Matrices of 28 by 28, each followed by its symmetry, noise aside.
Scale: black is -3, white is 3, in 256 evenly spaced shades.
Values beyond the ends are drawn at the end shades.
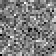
symmetric.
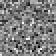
mirrored left to right.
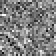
symmetric across the other diagonal.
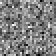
no symmetry.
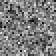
symmetric across the other diagonal.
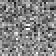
mirrored left to right.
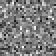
mirrored left to right.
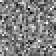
mirrored top to bottom.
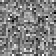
mirrored left to right.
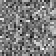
mirrored top to bottom.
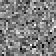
no symmetry.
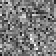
same after a half turn.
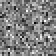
mirrored top to bottom.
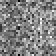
mirrored top to bottom.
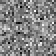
mirrored top to bottom.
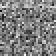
mirrored left to right.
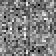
mirrored top to bottom.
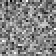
symmetric across the other diagonal.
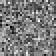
no symmetry.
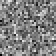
symmetric across the other diagonal.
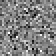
symmetric.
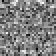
mirrored left to right.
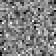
same after a half turn.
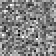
symmetric.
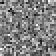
symmetric.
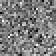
symmetric.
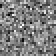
no symmetry.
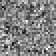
symmetric.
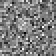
symmetric.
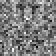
mirrored left to right.
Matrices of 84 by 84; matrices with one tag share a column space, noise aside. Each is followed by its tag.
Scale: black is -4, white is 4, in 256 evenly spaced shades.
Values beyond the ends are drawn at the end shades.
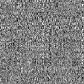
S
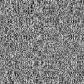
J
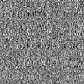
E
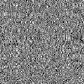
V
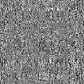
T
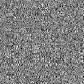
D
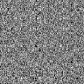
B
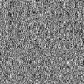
E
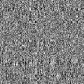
T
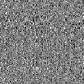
S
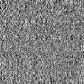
J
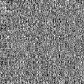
J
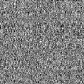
E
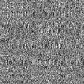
E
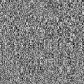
S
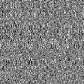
E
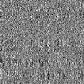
T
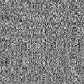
S
